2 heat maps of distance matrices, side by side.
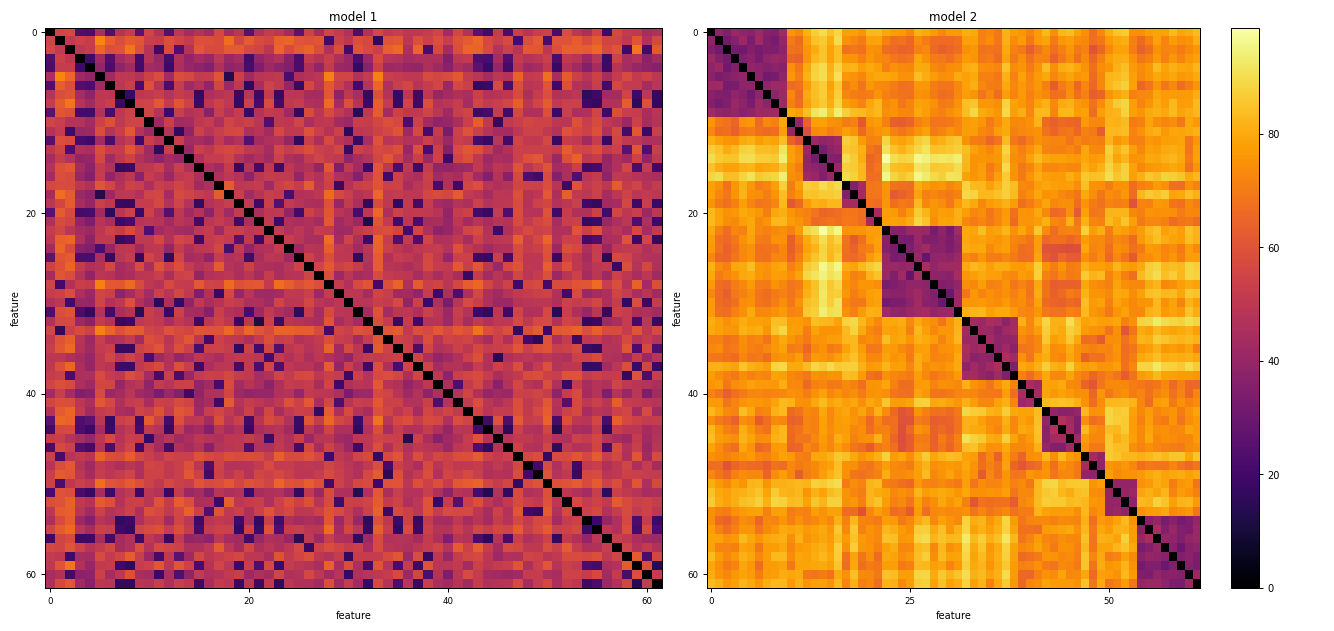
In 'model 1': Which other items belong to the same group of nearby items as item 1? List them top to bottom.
28, 33, 47, 50
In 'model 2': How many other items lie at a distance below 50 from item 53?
3
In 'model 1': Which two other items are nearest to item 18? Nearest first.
5, 24
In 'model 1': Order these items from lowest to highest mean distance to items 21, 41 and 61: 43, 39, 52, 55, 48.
55, 39, 52, 48, 43
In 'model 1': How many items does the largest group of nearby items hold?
14
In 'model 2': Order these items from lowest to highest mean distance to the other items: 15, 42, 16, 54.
54, 42, 15, 16
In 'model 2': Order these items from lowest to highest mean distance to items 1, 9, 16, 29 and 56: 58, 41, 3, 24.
3, 24, 58, 41
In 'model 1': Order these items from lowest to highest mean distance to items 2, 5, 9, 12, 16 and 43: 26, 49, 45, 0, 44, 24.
44, 0, 24, 49, 45, 26
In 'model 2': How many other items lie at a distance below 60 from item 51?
3
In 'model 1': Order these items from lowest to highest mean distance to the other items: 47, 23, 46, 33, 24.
46, 23, 24, 47, 33
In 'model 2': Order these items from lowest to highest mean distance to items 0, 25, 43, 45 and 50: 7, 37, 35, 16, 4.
7, 4, 35, 37, 16
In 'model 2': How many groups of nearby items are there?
12
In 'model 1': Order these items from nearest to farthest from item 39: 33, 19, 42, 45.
45, 19, 42, 33
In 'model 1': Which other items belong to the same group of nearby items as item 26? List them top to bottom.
57
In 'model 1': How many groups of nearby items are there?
11
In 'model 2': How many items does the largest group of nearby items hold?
10
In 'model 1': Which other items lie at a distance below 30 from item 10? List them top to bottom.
22, 36, 45
